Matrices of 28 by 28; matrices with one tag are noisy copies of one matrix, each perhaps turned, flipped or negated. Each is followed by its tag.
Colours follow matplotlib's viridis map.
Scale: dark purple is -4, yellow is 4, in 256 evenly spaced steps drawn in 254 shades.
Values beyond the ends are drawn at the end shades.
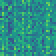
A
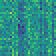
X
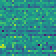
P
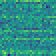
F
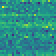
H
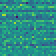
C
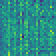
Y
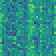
H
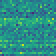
X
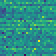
P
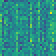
F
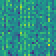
P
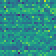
A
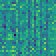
Y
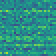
C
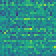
Y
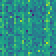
A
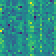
H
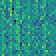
C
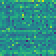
F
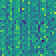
C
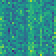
H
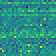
X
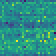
H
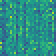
F
